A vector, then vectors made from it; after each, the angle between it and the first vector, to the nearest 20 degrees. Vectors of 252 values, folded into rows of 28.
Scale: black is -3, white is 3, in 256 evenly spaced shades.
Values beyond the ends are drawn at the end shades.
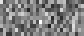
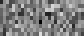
140 degrees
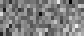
60 degrees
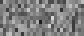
160 degrees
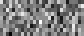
20 degrees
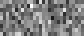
80 degrees
